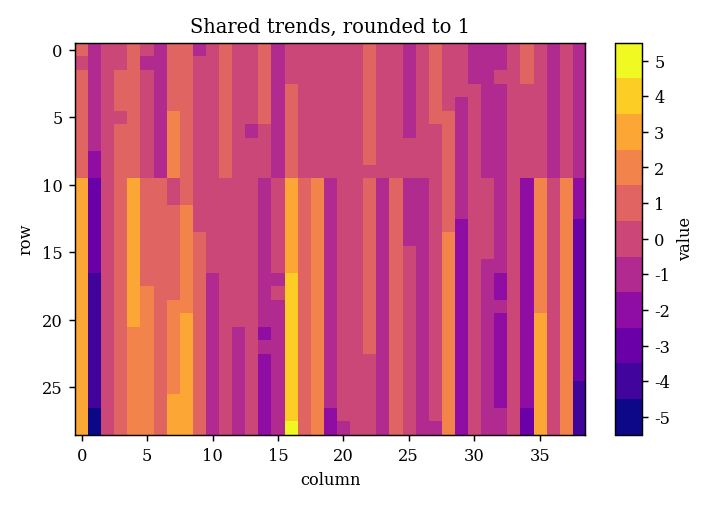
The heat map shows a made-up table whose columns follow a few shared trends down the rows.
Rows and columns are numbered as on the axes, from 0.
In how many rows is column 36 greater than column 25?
5
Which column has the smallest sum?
1
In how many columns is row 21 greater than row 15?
5
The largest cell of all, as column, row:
16, 28
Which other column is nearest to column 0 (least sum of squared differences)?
4
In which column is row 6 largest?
7
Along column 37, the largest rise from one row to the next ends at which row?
10
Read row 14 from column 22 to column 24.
1 -1 1
